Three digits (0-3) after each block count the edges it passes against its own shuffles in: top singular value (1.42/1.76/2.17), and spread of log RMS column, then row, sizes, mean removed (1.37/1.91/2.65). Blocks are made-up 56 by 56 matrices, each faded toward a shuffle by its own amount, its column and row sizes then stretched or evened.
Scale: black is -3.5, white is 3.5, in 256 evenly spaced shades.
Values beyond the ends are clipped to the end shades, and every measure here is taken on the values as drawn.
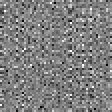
3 2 0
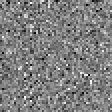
1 1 1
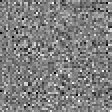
2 1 1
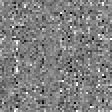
0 2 0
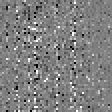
1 3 0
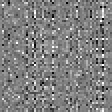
3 3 0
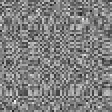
3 0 1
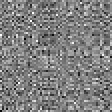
3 1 1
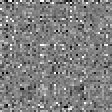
2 1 2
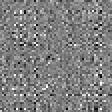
3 2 2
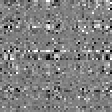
3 2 3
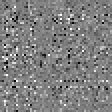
0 2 2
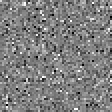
1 1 0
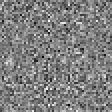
2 1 1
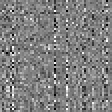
3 3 1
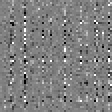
3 3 1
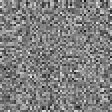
3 1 1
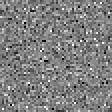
1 0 0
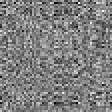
3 2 2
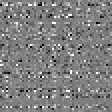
2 2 3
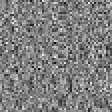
2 2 1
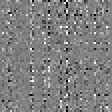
2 3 2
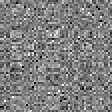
3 0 0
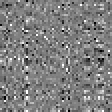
3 2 1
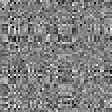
3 2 2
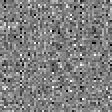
2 2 1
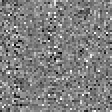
1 2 0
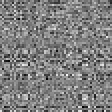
3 0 3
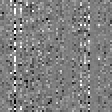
2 3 0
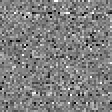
1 0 2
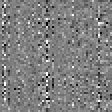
2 3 1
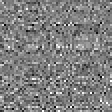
3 0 2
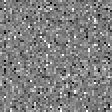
1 1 0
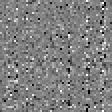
1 2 0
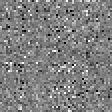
0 2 2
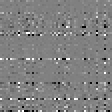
3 2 3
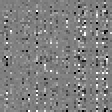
1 3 2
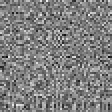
3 0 2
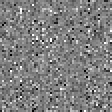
0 2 1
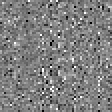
2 2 0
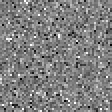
0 0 0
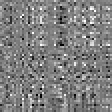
3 3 2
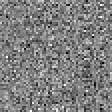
2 1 0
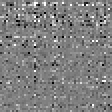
1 2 3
